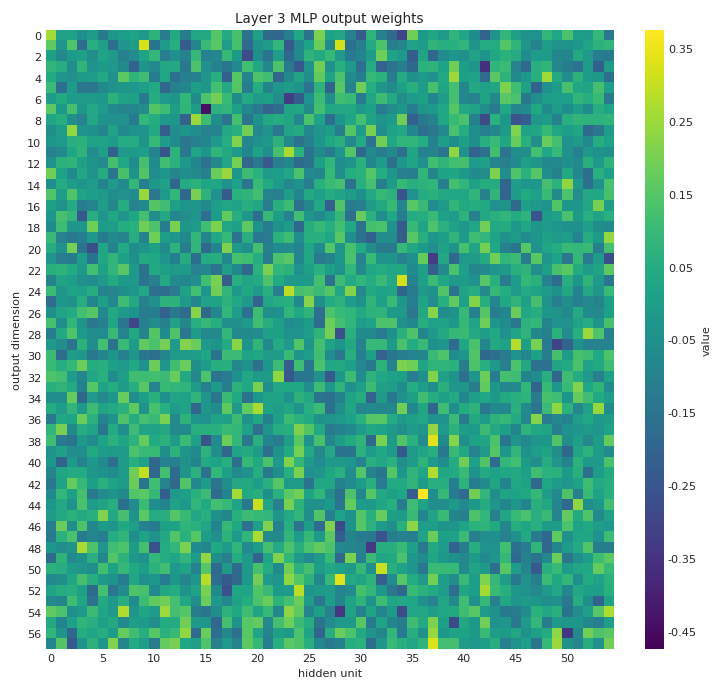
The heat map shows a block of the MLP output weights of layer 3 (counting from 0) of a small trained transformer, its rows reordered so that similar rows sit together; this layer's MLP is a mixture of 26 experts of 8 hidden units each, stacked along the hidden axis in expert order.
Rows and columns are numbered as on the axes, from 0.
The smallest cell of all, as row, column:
7, 15
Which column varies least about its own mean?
38
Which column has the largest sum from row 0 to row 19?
39
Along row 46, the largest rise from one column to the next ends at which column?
27
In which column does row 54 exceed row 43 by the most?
11
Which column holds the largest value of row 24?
23
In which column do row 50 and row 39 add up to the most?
32
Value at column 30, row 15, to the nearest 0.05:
-0.05
